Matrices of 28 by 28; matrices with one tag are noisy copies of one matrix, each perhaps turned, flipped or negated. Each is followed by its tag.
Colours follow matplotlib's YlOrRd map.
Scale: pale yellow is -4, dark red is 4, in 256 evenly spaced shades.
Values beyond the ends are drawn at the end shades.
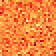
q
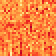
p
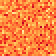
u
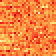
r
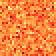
u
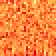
p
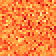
q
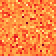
q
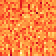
p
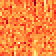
p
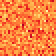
u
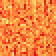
p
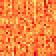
p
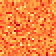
q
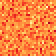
u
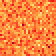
u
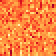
p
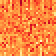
p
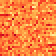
p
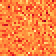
q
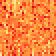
r
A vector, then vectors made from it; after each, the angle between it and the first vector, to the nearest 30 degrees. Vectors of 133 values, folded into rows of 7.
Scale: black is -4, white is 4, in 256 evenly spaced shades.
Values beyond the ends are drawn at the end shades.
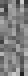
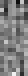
30 degrees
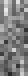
120 degrees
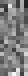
30 degrees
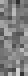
60 degrees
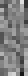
30 degrees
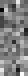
120 degrees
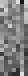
150 degrees
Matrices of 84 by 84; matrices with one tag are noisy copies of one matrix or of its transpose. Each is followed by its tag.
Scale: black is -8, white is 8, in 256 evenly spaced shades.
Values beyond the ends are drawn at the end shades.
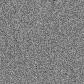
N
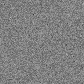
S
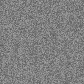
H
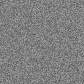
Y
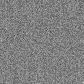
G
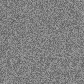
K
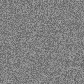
K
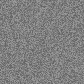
N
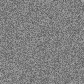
S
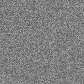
K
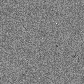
S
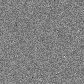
Y
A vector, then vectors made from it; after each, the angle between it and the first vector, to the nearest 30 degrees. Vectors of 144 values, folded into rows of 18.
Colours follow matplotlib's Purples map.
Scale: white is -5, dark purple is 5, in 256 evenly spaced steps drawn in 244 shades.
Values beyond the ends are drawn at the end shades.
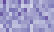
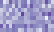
120 degrees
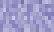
120 degrees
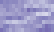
90 degrees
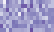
150 degrees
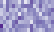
150 degrees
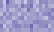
150 degrees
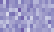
120 degrees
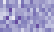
120 degrees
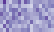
30 degrees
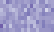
120 degrees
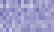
30 degrees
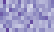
30 degrees
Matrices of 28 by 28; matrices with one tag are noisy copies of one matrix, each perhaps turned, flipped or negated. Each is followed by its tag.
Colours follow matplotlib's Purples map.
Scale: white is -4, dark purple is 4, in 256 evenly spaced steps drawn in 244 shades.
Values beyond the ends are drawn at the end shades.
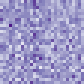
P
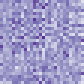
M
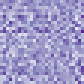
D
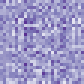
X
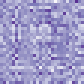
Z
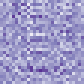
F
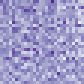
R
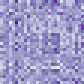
Z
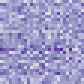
P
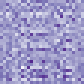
F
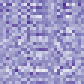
F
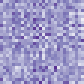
M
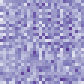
M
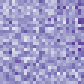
R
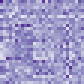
Z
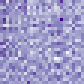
R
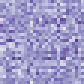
X
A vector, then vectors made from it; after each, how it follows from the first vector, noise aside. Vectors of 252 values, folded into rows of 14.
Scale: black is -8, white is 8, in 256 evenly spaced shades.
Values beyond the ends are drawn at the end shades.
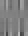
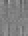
reversed, shrunk.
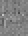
wrapped around, partly zeroed.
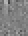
reversed, negated, partly zeroed.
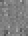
reversed, negated, partly zeroed.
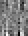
negated, scaled up.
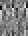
wrapped around, scaled up.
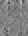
reversed, negated, partly zeroed.
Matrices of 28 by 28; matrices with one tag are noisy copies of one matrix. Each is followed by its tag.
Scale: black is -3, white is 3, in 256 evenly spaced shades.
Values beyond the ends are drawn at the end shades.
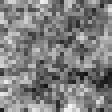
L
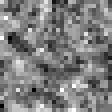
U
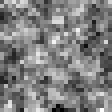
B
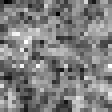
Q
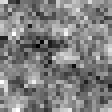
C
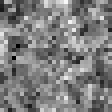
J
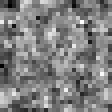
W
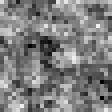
C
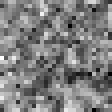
L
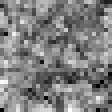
L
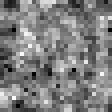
W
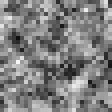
U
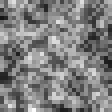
B
